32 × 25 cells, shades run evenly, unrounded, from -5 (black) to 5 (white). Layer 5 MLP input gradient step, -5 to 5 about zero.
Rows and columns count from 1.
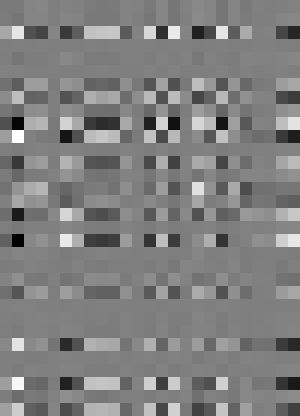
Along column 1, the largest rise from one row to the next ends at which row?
11
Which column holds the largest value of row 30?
2
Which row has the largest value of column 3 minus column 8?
10
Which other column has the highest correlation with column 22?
23
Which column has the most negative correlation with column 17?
21
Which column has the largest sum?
17
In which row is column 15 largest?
3
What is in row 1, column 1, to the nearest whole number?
0
